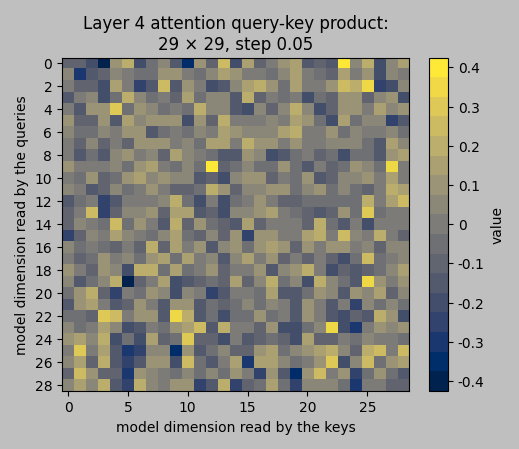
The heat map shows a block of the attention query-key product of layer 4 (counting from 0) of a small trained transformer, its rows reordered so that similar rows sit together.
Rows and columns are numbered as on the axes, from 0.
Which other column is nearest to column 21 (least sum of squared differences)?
17
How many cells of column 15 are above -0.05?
20
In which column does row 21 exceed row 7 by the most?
1
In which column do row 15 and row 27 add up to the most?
21
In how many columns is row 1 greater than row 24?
19
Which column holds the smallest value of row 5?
27
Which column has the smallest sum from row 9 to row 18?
13
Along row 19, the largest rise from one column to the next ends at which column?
25
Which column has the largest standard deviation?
3
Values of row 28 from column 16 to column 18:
-0.05 0.15 -0.05
